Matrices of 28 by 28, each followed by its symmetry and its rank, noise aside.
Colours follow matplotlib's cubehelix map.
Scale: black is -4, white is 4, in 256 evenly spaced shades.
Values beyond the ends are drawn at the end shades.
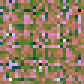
antisymmetric, rank six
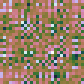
symmetric, rank four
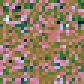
no symmetry, rank six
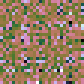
no symmetry, rank five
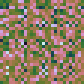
no symmetry, rank four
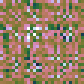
symmetric, rank four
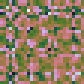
symmetric, rank four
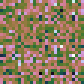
no symmetry, rank four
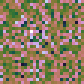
symmetric, rank five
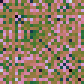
symmetric, rank four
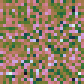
antisymmetric, rank six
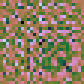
symmetric, rank four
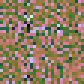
no symmetry, rank five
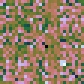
symmetric, rank five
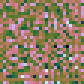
no symmetry, rank five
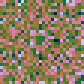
symmetric, rank six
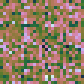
no symmetry, rank five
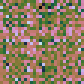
no symmetry, rank five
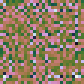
no symmetry, rank four
